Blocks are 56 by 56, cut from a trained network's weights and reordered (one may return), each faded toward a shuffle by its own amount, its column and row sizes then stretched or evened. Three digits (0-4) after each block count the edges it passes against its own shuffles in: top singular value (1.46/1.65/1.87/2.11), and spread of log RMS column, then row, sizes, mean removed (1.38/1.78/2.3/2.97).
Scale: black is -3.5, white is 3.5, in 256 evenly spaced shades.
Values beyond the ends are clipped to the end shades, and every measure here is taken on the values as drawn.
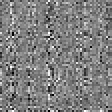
4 4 1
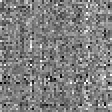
0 2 2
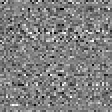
2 0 4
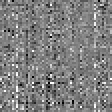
1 4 2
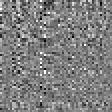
4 3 3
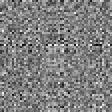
4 2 3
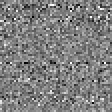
0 0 3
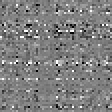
1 2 4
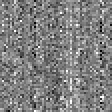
1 3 0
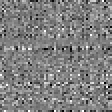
3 2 4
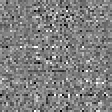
1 2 3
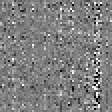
0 4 1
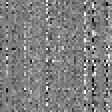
2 4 1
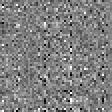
2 3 2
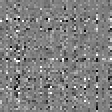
0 4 3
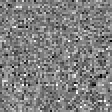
1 0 2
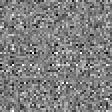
1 1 3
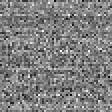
1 0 1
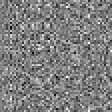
3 3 1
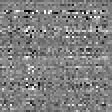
1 2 4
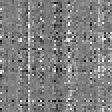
3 4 3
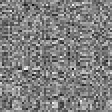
4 1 1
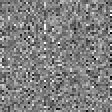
2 3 0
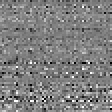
1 2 4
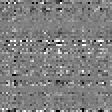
3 2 4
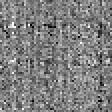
2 1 2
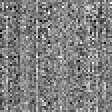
2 2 1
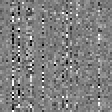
2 4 0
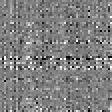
2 2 4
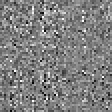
0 3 1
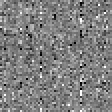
0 3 0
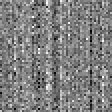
3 3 0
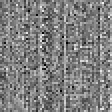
3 2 0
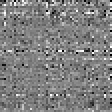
2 3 3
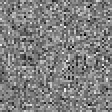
1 2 0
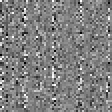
1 4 0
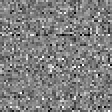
1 1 3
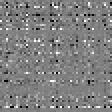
0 3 4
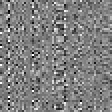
4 4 1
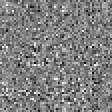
2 1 3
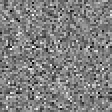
0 1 2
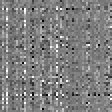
3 4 2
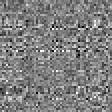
4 2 3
